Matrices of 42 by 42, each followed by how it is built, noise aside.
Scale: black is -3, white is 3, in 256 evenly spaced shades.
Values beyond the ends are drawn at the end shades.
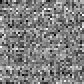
blocks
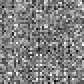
blocks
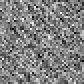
Toeplitz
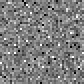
sparse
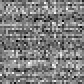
blocks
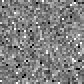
sparse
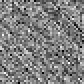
Toeplitz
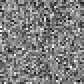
noise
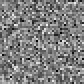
noise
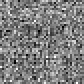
blocks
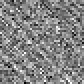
Toeplitz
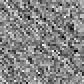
Toeplitz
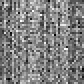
blocks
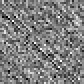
Toeplitz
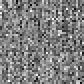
blocks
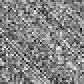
Toeplitz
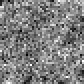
smooth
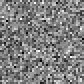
noise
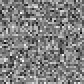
blocks
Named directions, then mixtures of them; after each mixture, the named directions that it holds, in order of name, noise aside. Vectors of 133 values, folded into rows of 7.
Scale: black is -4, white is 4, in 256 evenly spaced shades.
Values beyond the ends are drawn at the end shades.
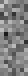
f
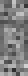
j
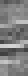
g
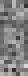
j.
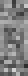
j.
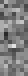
f, g.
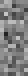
f, j.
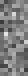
f.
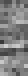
g, j.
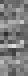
f, g.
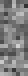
g, j.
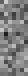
f.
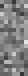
f, j.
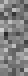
f.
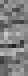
f, g.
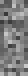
f, j.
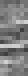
g.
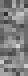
g, j.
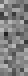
f.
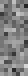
f, j.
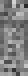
j.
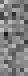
f.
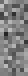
f.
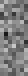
f.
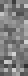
f, j.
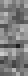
g, j.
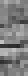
g.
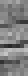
g.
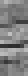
g.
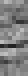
g.
